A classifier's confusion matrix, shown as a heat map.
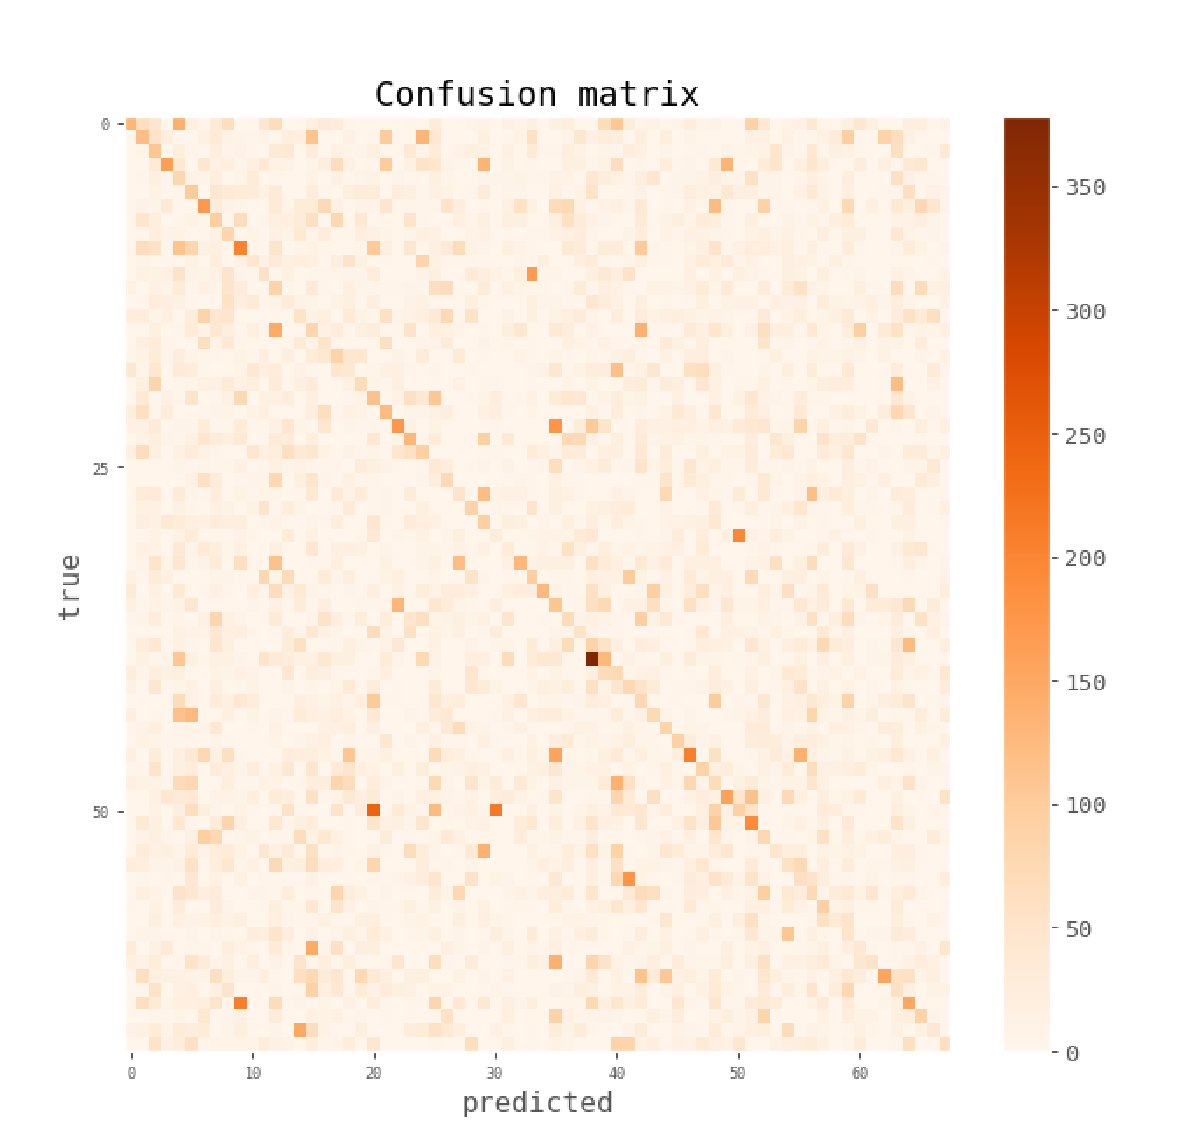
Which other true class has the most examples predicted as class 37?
23
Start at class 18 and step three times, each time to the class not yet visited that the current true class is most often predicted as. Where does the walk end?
38
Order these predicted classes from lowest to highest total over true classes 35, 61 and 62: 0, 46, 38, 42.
0, 46, 42, 38
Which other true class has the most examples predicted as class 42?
15
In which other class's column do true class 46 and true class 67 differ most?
35
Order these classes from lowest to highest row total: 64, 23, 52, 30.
30, 52, 23, 64
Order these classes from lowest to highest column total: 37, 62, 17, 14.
62, 37, 14, 17
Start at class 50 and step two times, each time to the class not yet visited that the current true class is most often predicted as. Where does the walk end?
25
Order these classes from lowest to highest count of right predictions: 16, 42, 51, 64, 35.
16, 42, 35, 64, 51
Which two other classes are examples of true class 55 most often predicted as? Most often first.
41, 40
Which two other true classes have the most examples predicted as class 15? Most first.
60, 1
